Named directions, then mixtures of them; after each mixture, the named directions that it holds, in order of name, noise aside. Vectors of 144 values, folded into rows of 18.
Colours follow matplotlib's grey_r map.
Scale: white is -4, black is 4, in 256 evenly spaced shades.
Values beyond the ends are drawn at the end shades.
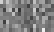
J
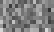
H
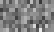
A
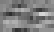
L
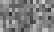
H, J, L.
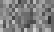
H, J.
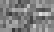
A, H, L.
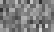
A.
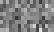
A.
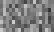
H.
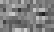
J, L.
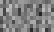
H, J.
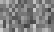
A, H, J.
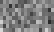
H.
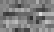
L.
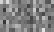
J.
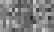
H, J, L.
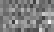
A, H, L.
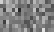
J.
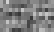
A, J, L.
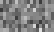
A.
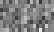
A.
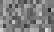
H.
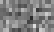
A, J, L.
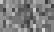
J.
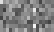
A, J, L.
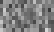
H.
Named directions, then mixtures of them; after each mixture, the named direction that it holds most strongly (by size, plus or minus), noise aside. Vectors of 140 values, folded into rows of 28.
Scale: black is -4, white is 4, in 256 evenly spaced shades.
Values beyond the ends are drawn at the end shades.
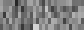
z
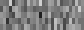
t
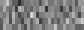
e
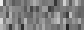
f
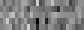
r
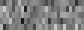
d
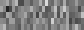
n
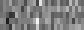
r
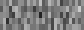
t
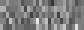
d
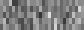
t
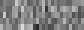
z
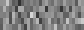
e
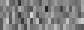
e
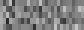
t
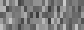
n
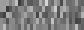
n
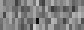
z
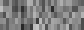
z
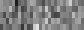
z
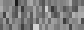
z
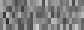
z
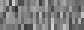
t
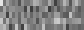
f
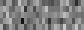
d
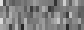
f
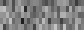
d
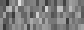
e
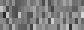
z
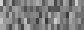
f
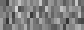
e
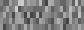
e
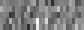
r
